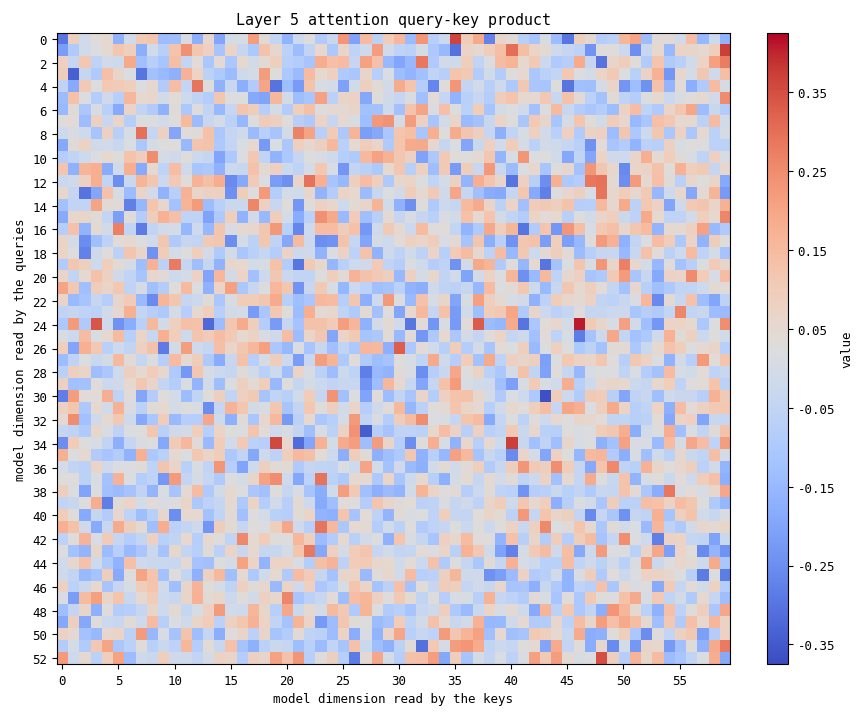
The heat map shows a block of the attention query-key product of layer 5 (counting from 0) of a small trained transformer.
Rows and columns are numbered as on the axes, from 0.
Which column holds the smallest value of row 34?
21
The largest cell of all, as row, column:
24, 46
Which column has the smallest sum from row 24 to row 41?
27
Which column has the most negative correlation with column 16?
53
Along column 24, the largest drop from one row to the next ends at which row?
17
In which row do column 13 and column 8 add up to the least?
41
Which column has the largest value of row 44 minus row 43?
40
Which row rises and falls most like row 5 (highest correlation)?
34
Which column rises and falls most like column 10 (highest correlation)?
23
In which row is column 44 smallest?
16
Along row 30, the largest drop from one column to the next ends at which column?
25
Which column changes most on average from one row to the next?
59
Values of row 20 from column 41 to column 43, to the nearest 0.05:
-0.25 -0.15 0.15
